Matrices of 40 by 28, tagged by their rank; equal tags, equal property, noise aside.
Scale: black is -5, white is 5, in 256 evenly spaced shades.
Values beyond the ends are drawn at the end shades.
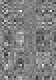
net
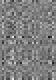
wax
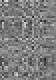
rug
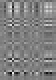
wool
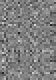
rug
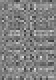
net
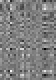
wax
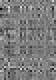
rug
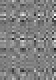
wax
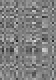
wax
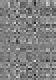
net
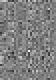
rug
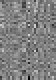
rug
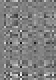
wax
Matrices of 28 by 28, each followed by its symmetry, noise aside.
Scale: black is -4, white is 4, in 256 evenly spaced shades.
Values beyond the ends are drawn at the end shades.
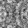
mirrored top to bottom.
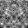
mirrored left to right.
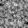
same after a half turn.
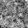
antisymmetric.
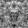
mirrored left to right.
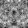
mirrored left to right.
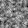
same after a half turn.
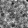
symmetric across the other diagonal.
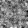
antisymmetric.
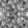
mirrored top to bottom.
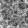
symmetric across the other diagonal.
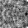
mirrored top to bottom.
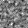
same after a half turn.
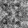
mirrored top to bottom.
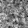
antisymmetric.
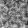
antisymmetric.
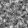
same after a half turn.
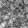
symmetric across the other diagonal.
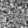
antisymmetric.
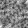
same after a half turn.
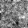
antisymmetric.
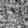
antisymmetric.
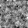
antisymmetric.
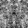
mirrored left to right.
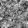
antisymmetric.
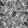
same after a half turn.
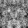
mirrored left to right.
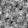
same after a half turn.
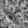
symmetric across the other diagonal.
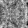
mirrored top to bottom.
